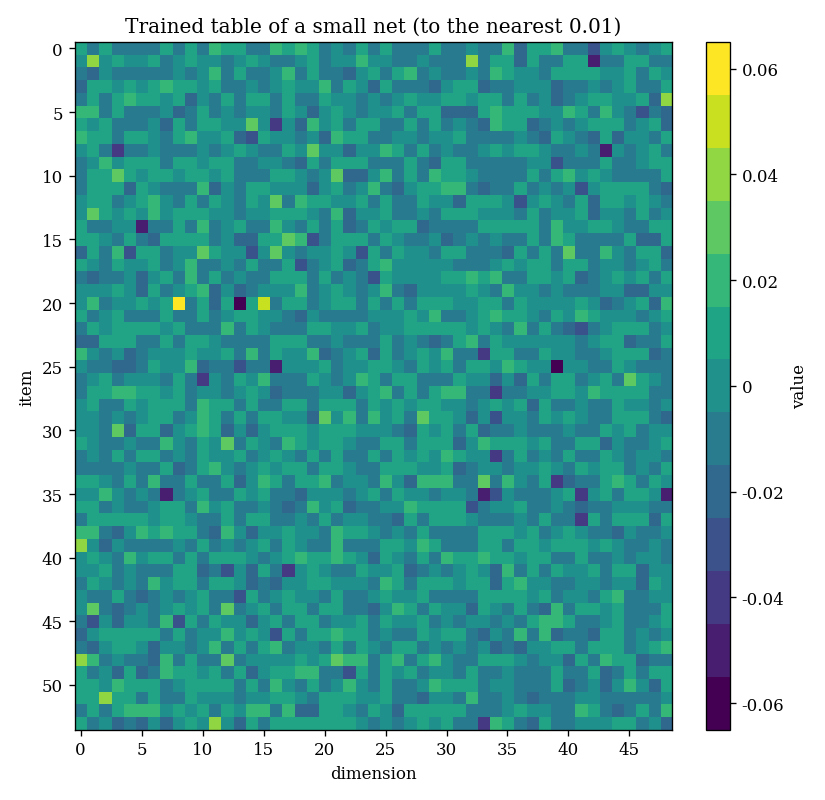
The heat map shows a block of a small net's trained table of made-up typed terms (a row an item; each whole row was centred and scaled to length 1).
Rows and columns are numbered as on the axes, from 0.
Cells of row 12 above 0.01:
3
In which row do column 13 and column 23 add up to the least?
20
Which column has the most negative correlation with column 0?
31
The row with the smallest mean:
35
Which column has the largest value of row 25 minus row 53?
33
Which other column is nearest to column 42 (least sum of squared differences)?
27
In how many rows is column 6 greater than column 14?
22
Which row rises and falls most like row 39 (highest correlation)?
5
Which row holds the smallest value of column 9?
4
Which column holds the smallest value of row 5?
46
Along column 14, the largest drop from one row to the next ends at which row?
7
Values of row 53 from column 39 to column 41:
-0.01 -0.01 0
